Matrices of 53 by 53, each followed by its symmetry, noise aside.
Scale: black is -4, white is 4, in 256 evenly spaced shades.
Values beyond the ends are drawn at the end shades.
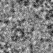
symmetric across the other diagonal.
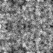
mirrored top to bottom.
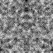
mirrored left to right.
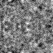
mirrored top to bottom.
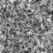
no symmetry.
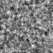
antisymmetric.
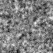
antisymmetric.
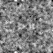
mirrored top to bottom.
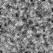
symmetric across the other diagonal.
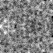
mirrored top to bottom.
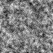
antisymmetric.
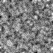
symmetric across the other diagonal.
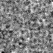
antisymmetric.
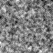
antisymmetric.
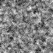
no symmetry.
